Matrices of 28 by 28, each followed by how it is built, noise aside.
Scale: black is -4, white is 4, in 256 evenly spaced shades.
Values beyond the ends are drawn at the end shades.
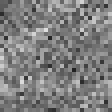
smooth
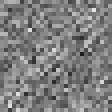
Hankel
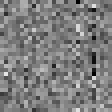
uneven columns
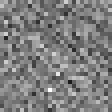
Toeplitz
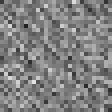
Toeplitz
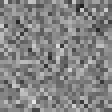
Toeplitz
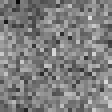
smooth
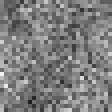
smooth
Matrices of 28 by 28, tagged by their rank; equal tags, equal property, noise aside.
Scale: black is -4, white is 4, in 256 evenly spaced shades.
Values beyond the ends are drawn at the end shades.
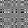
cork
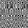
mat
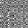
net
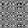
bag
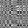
bag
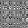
mat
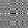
cork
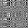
bag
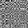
mat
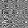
net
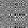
bag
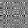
bag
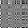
cork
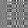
cork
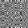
mat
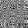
net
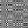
bag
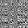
mat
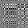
cork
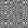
bag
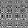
mat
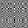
cork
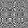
mat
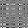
cork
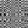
bag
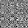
net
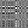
cork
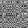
mat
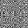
net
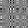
cork
